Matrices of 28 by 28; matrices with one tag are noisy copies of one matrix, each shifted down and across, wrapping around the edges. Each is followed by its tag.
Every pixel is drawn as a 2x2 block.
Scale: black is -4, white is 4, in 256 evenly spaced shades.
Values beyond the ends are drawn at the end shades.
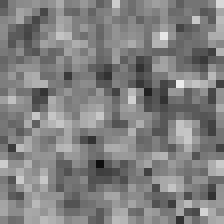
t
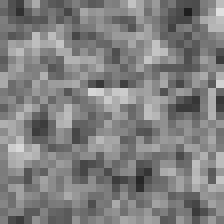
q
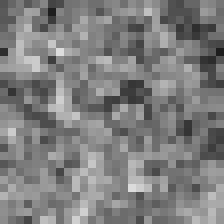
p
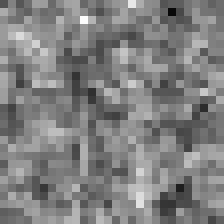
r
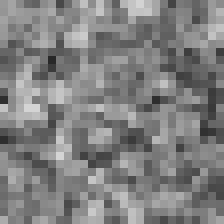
p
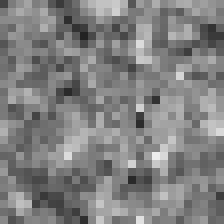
p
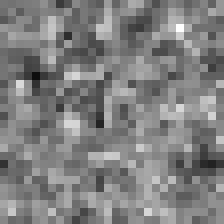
t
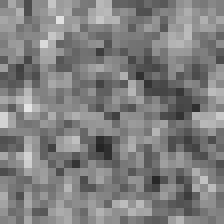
p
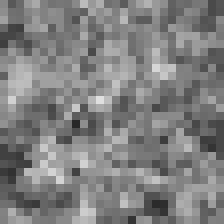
p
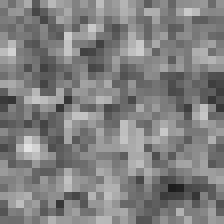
t
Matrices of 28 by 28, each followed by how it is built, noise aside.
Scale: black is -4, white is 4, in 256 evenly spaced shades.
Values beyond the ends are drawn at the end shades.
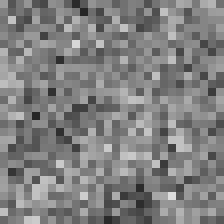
smooth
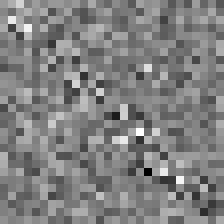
banded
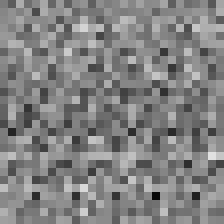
repeating columns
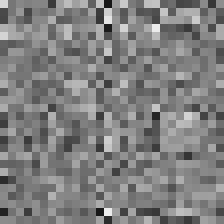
low rank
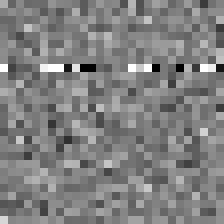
uneven rows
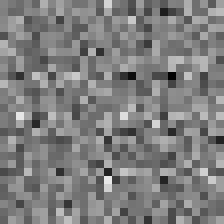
low rank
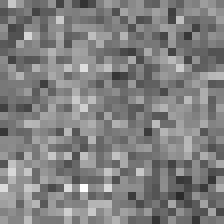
smooth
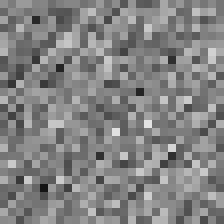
Hankel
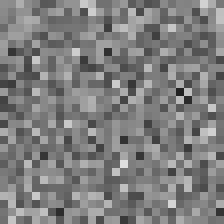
noise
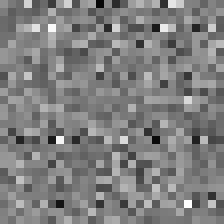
uneven rows
